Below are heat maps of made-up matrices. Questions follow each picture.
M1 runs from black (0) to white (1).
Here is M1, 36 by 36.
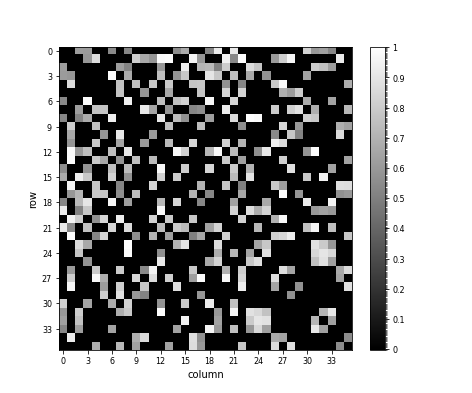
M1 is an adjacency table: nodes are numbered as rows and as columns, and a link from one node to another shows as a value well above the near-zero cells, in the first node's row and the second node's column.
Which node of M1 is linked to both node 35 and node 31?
node 7
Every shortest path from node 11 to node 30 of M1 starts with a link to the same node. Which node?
node 1
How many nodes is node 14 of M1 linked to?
11
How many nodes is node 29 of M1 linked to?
6
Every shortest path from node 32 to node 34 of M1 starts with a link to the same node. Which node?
node 2
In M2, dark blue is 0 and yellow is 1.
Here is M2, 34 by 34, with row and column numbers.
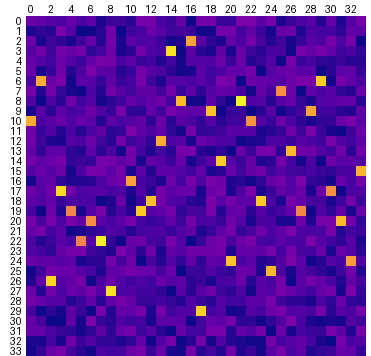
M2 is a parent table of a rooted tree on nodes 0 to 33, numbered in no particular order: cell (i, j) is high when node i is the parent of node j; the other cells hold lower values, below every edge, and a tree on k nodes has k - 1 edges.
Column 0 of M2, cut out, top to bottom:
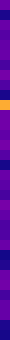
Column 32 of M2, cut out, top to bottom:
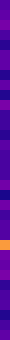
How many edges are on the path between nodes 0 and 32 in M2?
6
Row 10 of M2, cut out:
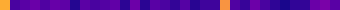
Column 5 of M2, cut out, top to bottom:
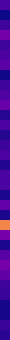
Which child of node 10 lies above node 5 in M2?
22
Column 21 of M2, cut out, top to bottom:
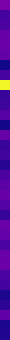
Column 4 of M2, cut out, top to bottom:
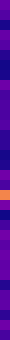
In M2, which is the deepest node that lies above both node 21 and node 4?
19
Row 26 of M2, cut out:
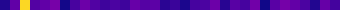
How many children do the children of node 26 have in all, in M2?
1
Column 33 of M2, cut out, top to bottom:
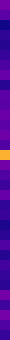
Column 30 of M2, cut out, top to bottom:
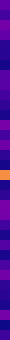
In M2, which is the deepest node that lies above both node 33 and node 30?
17
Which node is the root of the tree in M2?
9
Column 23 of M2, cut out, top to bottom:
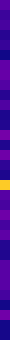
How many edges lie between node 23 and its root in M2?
2
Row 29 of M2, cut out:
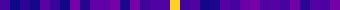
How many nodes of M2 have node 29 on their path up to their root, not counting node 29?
12
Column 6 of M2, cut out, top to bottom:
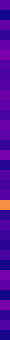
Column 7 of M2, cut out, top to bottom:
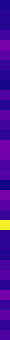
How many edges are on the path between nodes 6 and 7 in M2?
4
